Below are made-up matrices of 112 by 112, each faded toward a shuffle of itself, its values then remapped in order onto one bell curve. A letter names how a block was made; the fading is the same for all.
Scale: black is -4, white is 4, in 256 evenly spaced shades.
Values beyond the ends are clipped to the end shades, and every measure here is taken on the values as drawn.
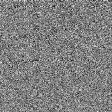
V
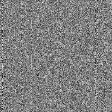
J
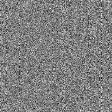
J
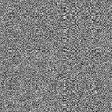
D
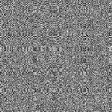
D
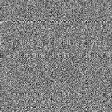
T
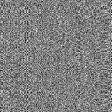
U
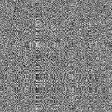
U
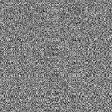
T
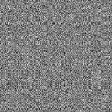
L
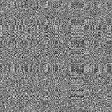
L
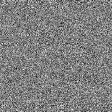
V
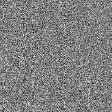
J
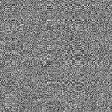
D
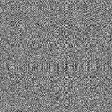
D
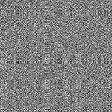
L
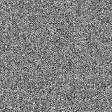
V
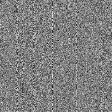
J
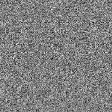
V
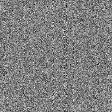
J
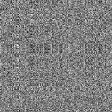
T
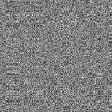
T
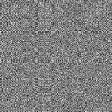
L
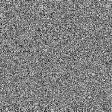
V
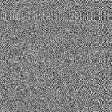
D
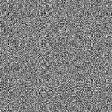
T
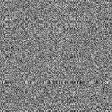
T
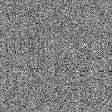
V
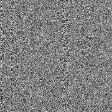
J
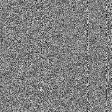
J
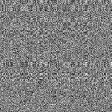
T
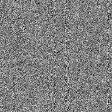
J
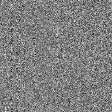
J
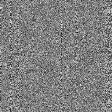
J
